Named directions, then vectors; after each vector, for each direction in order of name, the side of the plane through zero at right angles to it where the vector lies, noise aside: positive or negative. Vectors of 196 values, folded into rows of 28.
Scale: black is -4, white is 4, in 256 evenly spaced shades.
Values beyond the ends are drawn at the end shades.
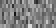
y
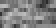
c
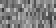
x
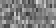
negative, positive, negative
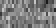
positive, negative, negative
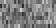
negative, negative, positive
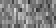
positive, positive, negative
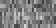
positive, positive, negative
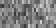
negative, negative, positive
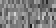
positive, negative, negative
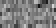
positive, negative, negative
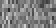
positive, negative, negative
